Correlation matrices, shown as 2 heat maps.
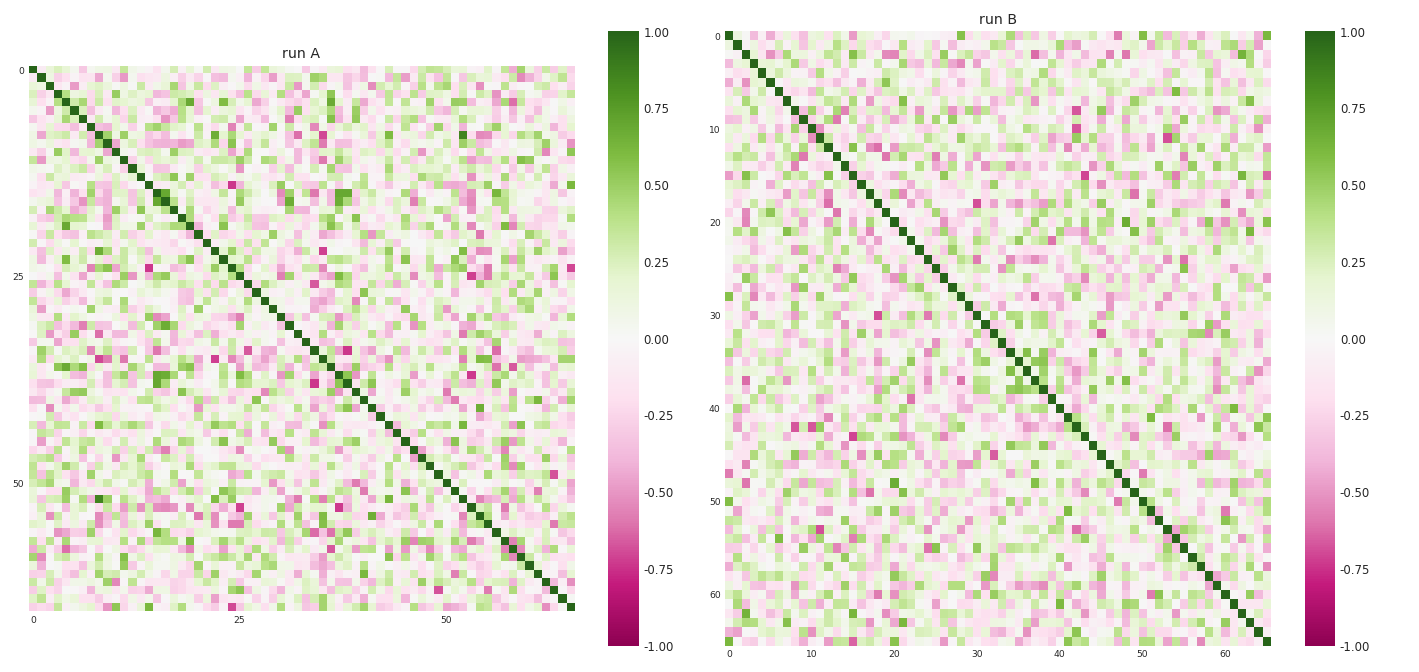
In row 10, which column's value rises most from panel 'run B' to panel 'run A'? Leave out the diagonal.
54
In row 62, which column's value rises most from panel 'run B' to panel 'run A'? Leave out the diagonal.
43
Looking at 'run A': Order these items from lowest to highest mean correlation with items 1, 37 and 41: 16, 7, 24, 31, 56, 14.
14, 7, 24, 56, 31, 16
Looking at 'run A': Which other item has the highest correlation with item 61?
40
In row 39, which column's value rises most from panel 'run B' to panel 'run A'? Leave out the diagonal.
6
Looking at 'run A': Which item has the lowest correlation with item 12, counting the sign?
25
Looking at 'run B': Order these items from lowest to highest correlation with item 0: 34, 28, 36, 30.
30, 36, 34, 28
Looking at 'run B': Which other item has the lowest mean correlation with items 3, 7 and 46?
28
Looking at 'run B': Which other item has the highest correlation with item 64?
42
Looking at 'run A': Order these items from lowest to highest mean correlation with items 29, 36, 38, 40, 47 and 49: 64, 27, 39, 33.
64, 33, 27, 39
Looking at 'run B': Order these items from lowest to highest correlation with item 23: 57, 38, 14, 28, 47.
38, 47, 57, 28, 14
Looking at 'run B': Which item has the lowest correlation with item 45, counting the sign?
32
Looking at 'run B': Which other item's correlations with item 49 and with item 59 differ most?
21
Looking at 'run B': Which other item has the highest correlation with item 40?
61
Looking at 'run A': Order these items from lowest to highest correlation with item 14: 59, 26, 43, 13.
43, 59, 13, 26
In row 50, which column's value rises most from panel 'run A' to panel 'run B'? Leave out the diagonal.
65
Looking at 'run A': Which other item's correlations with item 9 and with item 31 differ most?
16
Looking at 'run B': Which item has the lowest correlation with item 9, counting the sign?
13
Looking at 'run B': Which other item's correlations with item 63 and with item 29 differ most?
60
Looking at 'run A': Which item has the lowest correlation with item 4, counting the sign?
58
